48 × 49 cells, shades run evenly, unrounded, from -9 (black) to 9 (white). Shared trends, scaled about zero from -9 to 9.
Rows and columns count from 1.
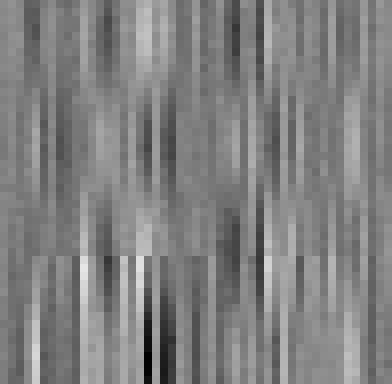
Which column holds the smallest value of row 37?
33
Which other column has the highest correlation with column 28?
2
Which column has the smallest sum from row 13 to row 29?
22
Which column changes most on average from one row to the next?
19
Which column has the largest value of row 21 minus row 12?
30
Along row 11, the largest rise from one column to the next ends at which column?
34
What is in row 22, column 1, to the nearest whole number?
0
